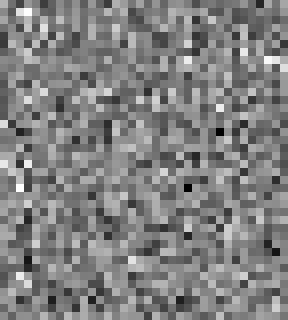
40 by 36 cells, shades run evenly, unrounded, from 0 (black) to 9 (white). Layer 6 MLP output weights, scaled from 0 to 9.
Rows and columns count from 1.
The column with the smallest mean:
30
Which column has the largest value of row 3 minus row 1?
6
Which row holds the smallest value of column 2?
16
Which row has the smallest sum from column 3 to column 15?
38
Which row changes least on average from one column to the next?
34
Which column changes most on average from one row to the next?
4
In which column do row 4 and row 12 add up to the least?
19
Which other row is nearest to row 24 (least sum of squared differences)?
10
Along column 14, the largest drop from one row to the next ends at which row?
13
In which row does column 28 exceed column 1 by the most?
14
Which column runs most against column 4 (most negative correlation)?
17
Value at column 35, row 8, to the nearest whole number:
8
